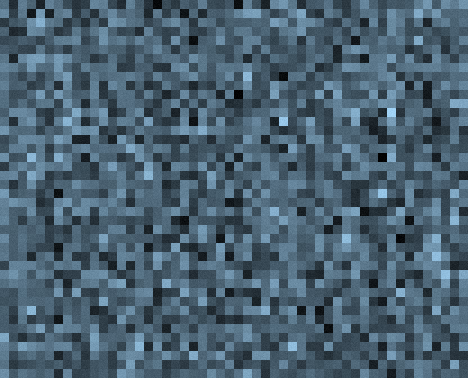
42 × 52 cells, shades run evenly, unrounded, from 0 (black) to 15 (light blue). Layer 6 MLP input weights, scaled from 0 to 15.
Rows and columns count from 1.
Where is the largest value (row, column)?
13, 44
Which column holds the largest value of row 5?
47
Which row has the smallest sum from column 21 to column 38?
36
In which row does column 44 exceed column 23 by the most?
2
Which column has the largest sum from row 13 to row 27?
4
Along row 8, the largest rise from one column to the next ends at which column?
20
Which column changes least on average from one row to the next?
35
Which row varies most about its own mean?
14
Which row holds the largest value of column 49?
29
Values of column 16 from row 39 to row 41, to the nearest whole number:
13 10 6
